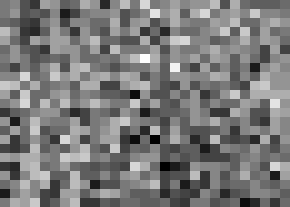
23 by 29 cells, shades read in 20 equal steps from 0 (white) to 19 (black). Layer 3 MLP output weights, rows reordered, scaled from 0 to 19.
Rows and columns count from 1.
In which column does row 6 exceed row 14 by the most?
4
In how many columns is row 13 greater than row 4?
17
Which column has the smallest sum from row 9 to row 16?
28
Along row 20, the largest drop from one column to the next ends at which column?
29
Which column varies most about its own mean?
15
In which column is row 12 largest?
18
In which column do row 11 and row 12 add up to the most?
21
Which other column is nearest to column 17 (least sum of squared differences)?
19
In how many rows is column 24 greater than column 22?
14
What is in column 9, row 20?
12
